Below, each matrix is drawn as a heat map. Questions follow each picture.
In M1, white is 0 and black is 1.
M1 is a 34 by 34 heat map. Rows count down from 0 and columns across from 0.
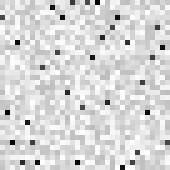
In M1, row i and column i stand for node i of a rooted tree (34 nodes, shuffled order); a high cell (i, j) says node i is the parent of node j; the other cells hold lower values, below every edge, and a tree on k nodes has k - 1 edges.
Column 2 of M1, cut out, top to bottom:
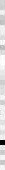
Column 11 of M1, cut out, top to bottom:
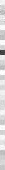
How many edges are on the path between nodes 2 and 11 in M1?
8
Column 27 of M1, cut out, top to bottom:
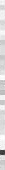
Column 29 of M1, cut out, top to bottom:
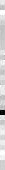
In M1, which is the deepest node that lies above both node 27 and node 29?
22
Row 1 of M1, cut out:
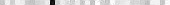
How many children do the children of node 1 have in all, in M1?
1
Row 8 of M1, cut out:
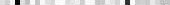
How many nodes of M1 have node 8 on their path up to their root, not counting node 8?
8
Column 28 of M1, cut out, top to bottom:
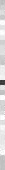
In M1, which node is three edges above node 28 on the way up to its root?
20
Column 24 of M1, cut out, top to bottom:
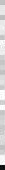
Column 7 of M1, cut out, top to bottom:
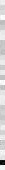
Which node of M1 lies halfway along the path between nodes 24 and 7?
16
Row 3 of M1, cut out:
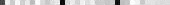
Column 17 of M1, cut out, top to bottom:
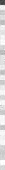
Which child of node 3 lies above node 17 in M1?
0
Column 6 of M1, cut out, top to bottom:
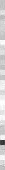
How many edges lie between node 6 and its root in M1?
7
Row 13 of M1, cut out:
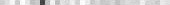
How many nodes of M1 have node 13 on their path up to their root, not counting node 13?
9
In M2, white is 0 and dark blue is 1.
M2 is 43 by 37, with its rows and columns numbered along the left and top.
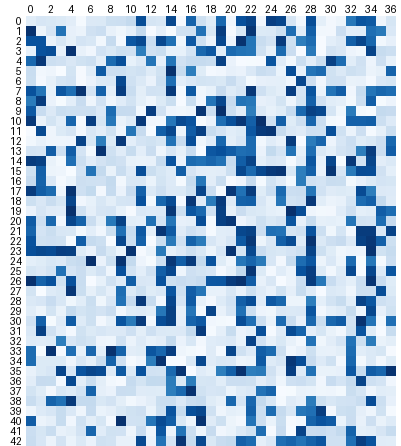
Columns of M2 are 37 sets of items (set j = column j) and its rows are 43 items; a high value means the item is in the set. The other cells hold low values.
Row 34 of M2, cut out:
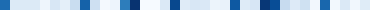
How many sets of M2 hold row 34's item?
9
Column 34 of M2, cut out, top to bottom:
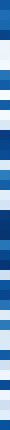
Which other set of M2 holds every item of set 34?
28
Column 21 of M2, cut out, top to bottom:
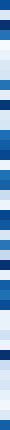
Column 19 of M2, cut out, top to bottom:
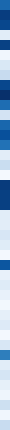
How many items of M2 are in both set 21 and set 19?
9
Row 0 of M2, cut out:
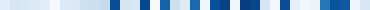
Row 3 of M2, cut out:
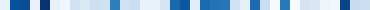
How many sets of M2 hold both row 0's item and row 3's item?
6
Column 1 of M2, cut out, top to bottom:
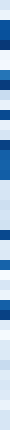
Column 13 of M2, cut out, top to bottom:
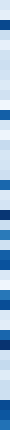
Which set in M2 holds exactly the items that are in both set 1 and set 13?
10
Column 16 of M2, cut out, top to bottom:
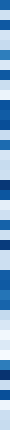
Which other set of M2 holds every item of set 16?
14
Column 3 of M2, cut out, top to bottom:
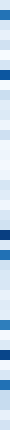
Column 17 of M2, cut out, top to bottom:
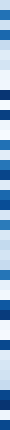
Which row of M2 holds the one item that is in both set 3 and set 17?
1
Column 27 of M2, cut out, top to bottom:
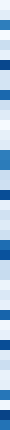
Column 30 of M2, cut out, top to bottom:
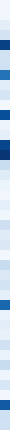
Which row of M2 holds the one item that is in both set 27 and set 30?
15
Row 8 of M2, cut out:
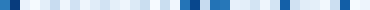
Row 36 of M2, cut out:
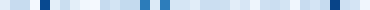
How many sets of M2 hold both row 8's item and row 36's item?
0
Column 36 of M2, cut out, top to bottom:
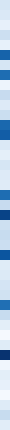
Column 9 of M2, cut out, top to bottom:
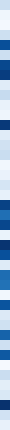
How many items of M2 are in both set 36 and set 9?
6
